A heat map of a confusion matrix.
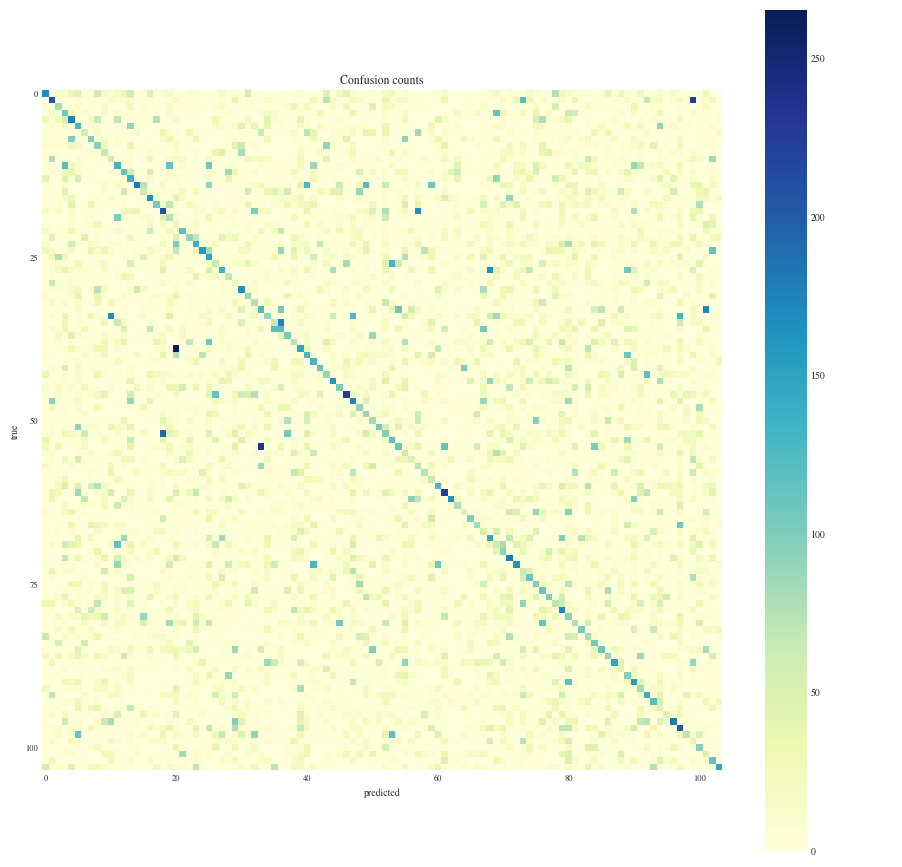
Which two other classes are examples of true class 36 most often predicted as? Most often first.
35, 67
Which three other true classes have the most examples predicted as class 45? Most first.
81, 14, 15
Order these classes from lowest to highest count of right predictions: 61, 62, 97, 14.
62, 14, 97, 61
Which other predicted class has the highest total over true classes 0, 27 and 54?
33
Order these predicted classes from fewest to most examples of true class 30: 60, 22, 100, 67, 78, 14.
22, 100, 78, 60, 14, 67
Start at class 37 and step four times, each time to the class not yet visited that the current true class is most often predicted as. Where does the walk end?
100
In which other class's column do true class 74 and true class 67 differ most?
99
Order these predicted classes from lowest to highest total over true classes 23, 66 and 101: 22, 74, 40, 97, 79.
22, 74, 40, 79, 97
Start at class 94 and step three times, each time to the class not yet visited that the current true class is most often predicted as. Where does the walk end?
11
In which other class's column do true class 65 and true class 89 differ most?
28
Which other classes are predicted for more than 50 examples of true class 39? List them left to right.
20, 60, 83
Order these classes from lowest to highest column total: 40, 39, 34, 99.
34, 40, 99, 39
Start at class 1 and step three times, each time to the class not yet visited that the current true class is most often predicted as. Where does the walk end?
47
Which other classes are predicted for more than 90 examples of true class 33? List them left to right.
36, 54, 101
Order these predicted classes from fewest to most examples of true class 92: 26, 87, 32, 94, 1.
32, 87, 94, 26, 1
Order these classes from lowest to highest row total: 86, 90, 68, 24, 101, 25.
101, 90, 86, 25, 68, 24
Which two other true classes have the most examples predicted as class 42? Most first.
23, 46
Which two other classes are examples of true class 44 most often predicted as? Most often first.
68, 94
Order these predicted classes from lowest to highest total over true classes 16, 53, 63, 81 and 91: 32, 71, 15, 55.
32, 15, 55, 71
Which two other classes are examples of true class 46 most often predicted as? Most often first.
26, 32
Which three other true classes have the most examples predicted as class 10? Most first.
34, 96, 61
